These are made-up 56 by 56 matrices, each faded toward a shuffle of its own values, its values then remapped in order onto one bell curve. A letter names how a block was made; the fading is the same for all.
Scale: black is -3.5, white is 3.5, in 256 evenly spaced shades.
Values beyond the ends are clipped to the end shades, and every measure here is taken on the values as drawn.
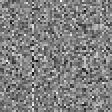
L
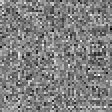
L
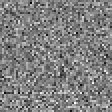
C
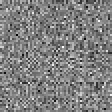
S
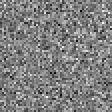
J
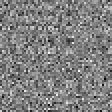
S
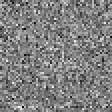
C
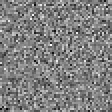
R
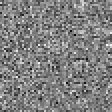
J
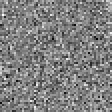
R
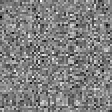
S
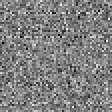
C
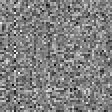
L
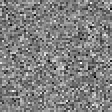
J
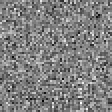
R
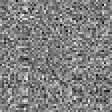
S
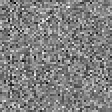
J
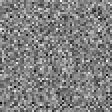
S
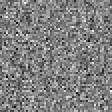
J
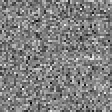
J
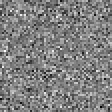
C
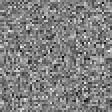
J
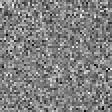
R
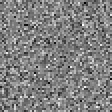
J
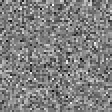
R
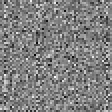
L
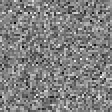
C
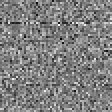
C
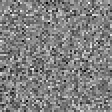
C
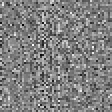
L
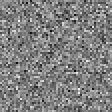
J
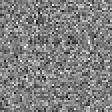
J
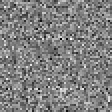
C
